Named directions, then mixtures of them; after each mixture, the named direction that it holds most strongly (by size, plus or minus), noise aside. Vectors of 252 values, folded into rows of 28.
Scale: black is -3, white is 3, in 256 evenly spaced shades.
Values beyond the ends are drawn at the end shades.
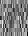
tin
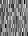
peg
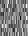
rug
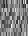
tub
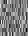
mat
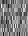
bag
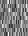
rug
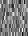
peg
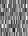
rug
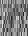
tin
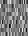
mat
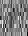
tin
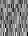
tin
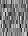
tin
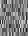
mat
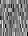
tin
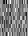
mat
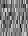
tub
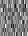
peg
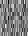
peg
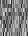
tin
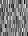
peg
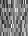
tub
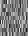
mat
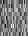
peg
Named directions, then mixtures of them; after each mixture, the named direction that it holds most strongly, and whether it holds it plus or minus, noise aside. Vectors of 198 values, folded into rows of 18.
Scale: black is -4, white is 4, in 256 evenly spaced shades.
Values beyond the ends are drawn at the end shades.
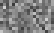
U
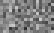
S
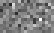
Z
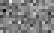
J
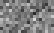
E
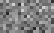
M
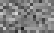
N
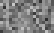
U, minus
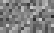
E, minus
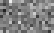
J, plus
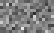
E, plus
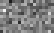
J, minus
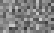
S, plus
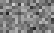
M, plus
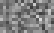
U, plus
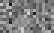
U, minus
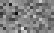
N, minus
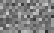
E, minus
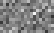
E, minus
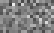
Z, plus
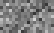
E, plus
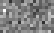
J, minus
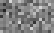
J, plus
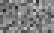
J, plus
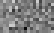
S, plus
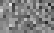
Z, minus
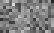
U, minus
